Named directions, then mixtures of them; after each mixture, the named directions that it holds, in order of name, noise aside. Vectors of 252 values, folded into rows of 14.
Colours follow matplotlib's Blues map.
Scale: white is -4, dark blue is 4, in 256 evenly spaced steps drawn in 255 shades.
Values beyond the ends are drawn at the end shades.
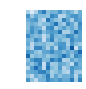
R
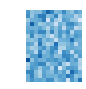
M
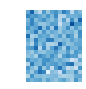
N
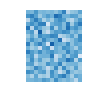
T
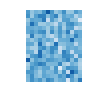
M.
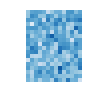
M.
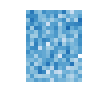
N, T.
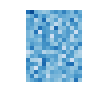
N, R, T.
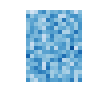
R.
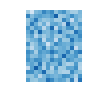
M, R, T.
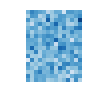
M.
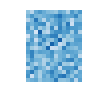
N, T.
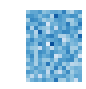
T.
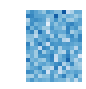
M, N, T.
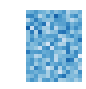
T.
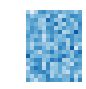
R.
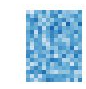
R, T.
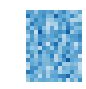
M, T.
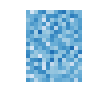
R, T.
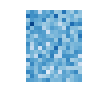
M, N, T.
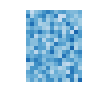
M, R.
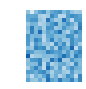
R.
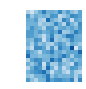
R.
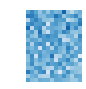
N, T.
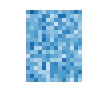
R.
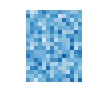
M, R.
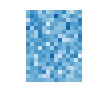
N, T.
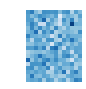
M, N, T.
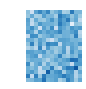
N.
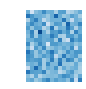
M, R, T.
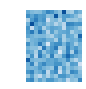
M, N, T.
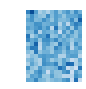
M, N, R.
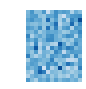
M, N, R.
